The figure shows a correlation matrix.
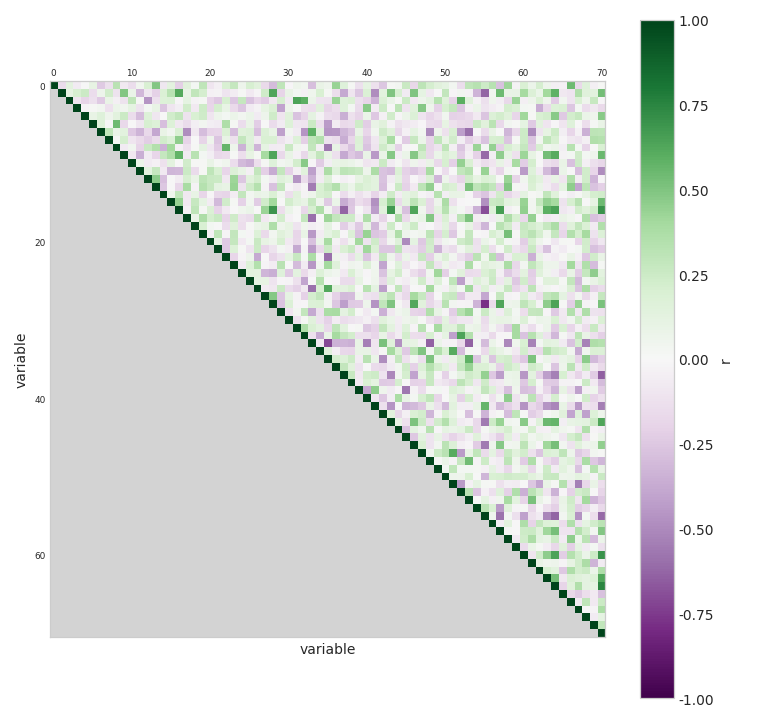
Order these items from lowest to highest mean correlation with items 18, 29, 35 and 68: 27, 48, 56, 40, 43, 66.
27, 56, 43, 40, 66, 48
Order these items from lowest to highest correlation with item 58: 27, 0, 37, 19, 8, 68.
27, 37, 8, 68, 0, 19
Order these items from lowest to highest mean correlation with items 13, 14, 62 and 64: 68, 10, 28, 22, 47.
10, 22, 47, 28, 68
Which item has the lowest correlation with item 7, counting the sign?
37
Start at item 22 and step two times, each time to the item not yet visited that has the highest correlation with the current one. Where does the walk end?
5
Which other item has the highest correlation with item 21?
40
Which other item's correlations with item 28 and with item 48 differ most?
55
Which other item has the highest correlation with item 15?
70
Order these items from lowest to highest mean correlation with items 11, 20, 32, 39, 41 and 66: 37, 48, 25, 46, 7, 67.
67, 46, 7, 25, 37, 48
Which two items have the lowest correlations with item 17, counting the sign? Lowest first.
33, 6
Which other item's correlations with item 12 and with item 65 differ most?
31
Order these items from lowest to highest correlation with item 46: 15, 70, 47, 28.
47, 15, 70, 28
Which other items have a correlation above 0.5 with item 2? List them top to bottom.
31, 32, 52
